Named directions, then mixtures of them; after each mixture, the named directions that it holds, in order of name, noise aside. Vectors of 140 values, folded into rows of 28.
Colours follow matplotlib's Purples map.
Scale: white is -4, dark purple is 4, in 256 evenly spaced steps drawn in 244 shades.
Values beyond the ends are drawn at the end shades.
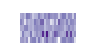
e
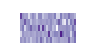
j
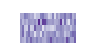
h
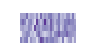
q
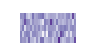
e, j.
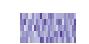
h, j, q.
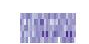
e.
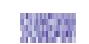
e, q.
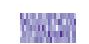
j.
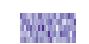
j.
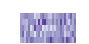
h.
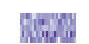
e, h.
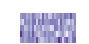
e, h, q.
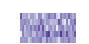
e, j.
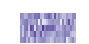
h.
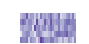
q.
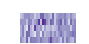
h, q.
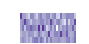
j.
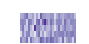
h, q.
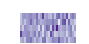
e, j.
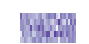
e, j.
